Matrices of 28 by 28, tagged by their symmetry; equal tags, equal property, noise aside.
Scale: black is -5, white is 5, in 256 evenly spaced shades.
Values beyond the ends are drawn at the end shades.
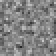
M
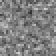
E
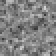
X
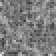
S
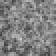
S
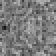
M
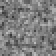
X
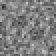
X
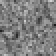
X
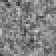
E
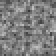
X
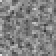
M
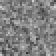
S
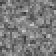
X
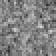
X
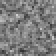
E
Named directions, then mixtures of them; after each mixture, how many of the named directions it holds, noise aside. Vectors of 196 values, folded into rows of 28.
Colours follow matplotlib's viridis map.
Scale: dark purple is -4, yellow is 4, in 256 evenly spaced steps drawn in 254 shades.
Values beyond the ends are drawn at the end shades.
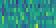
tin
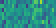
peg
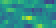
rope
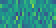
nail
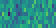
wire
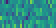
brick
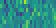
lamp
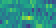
two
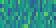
three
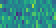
four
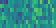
four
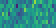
two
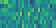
two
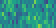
three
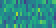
four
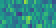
three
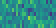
two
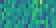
one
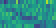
three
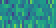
one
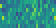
four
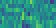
four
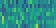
one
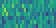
three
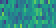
three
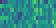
four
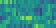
four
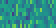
one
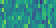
one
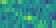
two
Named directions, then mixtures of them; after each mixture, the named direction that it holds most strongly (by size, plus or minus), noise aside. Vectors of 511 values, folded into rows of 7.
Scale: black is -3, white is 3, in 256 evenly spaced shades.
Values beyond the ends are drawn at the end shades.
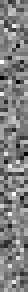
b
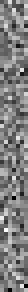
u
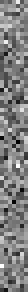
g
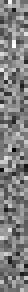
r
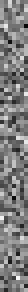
u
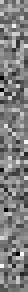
r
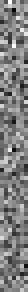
r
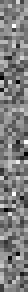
b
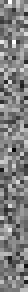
r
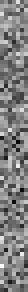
g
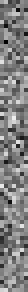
g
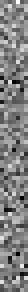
r
